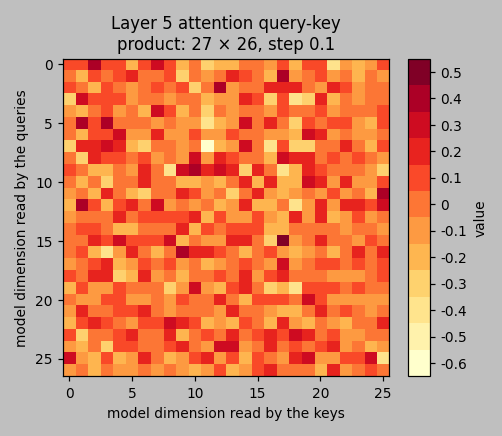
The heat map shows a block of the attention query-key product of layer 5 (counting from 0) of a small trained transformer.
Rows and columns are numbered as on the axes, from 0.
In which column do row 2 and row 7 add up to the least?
11
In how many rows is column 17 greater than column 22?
14
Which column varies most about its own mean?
17
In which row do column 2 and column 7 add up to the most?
0
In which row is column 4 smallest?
18
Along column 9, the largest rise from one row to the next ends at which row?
16
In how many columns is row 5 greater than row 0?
10
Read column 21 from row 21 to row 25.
0 -0.1 0.1 0.2 -0.1
